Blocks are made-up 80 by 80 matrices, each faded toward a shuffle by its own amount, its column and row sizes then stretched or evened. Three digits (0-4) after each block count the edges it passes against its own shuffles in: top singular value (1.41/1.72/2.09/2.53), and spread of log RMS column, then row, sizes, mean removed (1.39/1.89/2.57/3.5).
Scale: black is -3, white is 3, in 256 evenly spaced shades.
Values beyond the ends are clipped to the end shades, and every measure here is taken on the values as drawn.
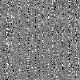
0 4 1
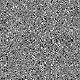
2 2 0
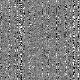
2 4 0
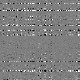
4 2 4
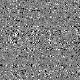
2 1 3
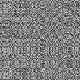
4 0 1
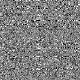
2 1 3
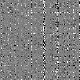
3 4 2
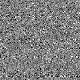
2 0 2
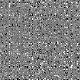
2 3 3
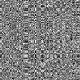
4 2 0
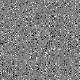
1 3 2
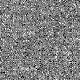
2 0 0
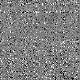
1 3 3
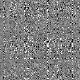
2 3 2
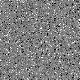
1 1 0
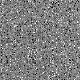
1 2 0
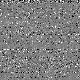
1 0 3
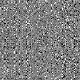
3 3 0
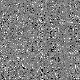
1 2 1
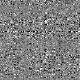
1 2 3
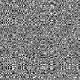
4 1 3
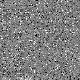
1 1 0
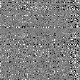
2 3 3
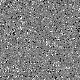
0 0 1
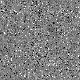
0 1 1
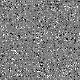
0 1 2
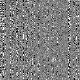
2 4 0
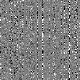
3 4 0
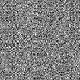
3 0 1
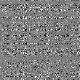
1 2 4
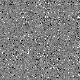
0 2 2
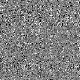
2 2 2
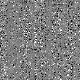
1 3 0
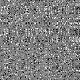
3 1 1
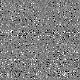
1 2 3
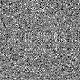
2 0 1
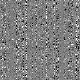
0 4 1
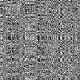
4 3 1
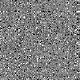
2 2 2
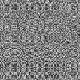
4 0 2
